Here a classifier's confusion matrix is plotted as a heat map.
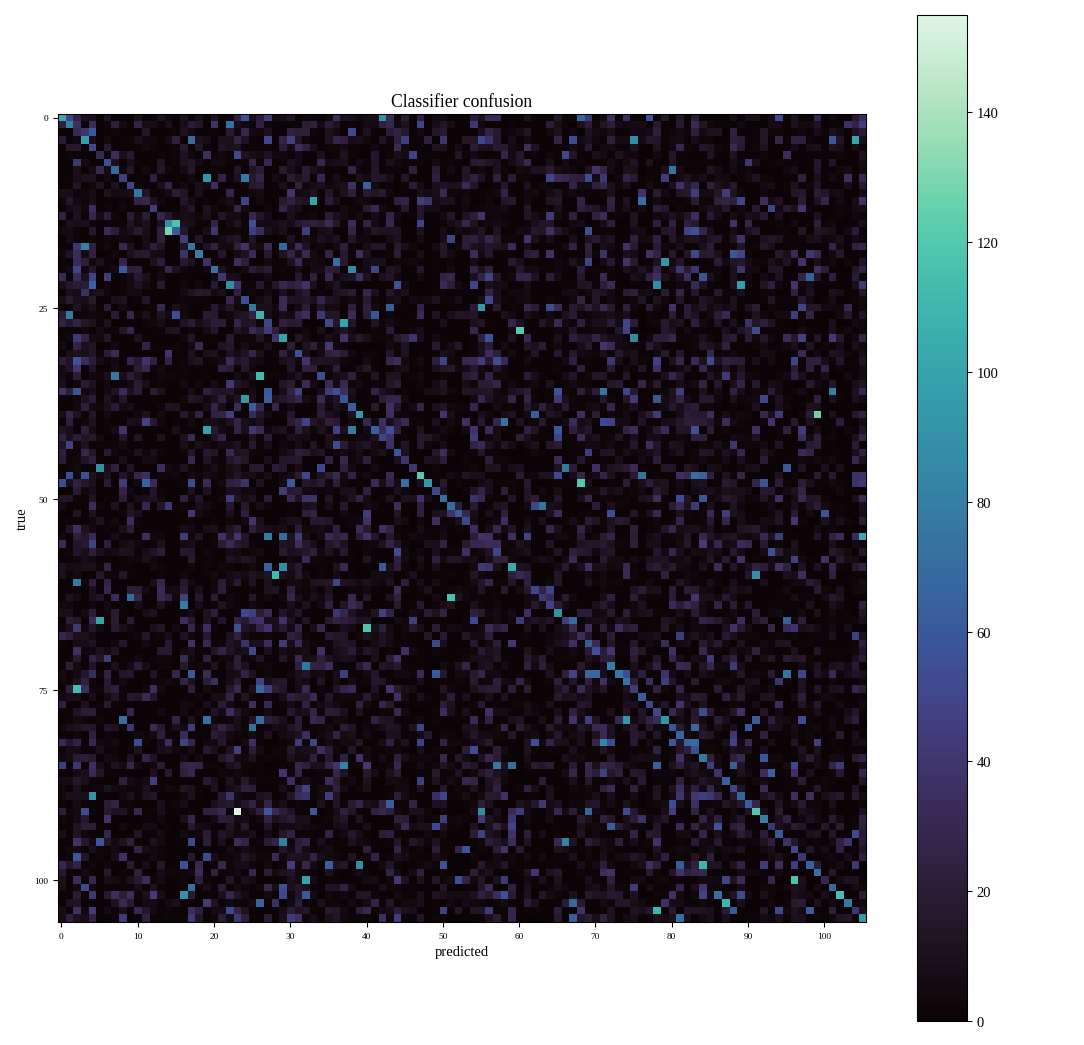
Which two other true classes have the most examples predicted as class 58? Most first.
40, 102
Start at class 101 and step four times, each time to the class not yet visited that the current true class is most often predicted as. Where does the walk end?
78
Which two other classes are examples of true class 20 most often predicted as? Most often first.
38, 8
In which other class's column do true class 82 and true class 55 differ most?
105
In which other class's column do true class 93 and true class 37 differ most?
24
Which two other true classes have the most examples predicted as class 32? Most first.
100, 72
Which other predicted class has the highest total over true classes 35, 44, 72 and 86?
32
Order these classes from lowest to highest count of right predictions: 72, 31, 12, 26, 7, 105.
12, 31, 7, 72, 105, 26
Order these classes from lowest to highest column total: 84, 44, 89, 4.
89, 44, 84, 4
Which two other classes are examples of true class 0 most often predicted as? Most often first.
42, 68
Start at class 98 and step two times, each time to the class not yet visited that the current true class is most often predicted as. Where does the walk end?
92
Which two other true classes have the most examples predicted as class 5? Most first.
66, 46
